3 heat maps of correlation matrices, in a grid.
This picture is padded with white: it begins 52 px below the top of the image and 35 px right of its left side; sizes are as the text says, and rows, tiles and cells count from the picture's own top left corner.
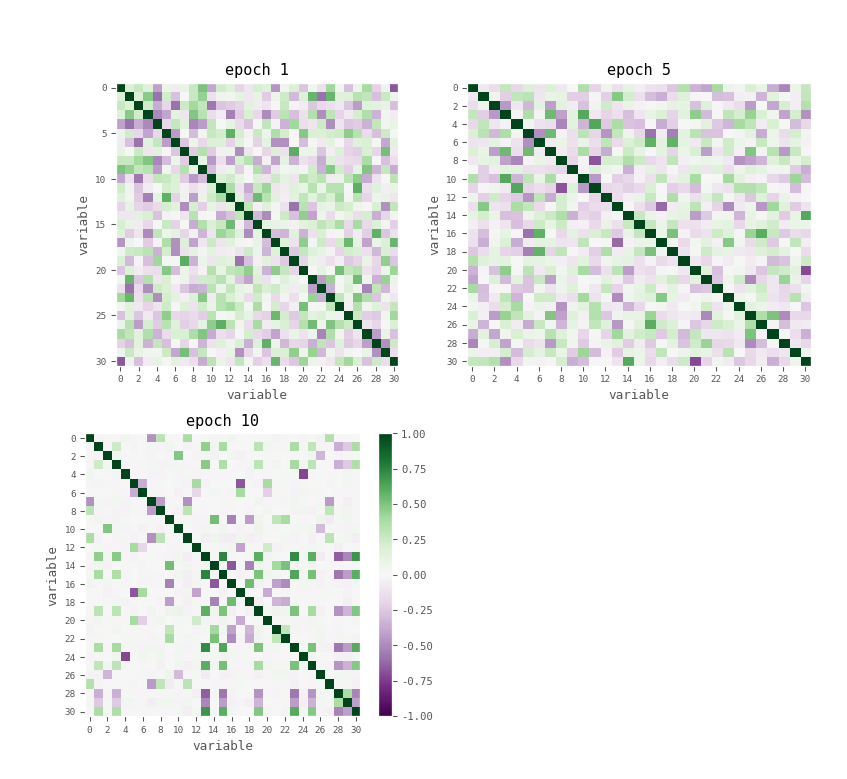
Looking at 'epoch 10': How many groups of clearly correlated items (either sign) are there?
6
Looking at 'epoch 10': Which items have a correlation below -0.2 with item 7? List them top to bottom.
0, 8, 11, 27
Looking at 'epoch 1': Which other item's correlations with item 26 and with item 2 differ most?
10
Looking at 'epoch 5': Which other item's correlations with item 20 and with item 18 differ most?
5
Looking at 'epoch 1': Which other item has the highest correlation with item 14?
20
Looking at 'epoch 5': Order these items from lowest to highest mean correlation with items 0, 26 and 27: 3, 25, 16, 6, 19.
19, 6, 3, 16, 25
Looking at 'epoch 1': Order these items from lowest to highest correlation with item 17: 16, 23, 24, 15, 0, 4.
0, 16, 23, 4, 15, 24
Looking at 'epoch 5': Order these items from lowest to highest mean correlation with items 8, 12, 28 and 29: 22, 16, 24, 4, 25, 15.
25, 4, 24, 16, 22, 15
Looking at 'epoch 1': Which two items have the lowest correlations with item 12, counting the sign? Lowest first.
3, 8
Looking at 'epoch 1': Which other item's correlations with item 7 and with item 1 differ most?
19
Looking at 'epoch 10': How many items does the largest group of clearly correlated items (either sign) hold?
10
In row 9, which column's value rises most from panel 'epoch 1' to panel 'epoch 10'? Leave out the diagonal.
22
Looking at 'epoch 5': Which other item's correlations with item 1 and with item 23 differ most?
13
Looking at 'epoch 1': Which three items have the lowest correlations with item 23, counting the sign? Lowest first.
4, 22, 28
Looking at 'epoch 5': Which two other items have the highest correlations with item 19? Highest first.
0, 30
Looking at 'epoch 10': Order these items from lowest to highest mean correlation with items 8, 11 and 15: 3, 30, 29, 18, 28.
28, 29, 18, 3, 30
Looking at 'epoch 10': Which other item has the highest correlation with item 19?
13
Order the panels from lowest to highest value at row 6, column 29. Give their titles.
epoch 1, epoch 10, epoch 5
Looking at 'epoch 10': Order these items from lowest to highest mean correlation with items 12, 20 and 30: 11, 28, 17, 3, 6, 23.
17, 28, 6, 11, 3, 23
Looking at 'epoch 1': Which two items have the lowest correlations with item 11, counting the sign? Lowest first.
14, 2
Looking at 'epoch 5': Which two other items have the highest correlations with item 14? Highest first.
30, 8
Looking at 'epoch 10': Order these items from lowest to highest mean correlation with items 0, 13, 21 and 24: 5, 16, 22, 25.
16, 5, 22, 25
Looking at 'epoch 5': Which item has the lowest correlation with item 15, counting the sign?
4
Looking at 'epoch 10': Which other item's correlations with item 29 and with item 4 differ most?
24
